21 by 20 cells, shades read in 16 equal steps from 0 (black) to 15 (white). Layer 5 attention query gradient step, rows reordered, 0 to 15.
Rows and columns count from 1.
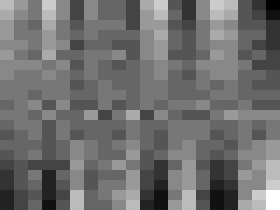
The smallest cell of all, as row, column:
1, 20
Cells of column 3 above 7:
2
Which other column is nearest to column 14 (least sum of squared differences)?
6
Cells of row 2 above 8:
6
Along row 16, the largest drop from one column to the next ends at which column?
11
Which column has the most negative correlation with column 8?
7
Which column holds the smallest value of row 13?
4
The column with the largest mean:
10
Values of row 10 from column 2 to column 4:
7 6 7
